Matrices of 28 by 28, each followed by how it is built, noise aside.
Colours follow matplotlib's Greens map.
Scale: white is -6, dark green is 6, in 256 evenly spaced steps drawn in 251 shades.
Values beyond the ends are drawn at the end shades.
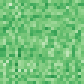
low rank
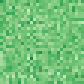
low rank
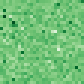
sparse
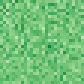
low rank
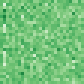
uneven columns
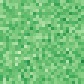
noise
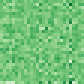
low rank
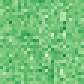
uneven columns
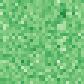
low rank
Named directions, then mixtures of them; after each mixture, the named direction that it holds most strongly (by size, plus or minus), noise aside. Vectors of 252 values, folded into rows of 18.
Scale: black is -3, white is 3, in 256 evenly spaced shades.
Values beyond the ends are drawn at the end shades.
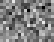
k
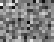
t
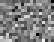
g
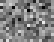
k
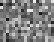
t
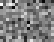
t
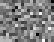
g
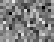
k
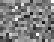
g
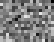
g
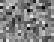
k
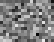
g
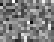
t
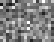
t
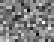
k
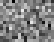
k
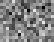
k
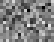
k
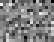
t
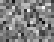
k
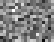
g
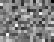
g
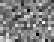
g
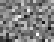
g
